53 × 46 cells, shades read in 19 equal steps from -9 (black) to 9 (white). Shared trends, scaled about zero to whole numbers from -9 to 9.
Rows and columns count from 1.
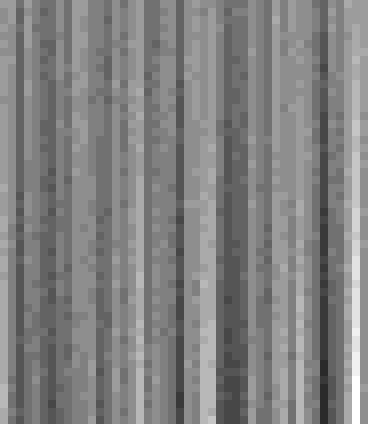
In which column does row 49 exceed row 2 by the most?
45
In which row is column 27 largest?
53
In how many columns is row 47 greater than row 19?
13
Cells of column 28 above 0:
1
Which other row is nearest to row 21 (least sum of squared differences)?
20
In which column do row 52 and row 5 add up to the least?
41
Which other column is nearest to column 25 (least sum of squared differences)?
10
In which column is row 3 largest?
35
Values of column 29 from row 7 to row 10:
-2 -2 -2 -2
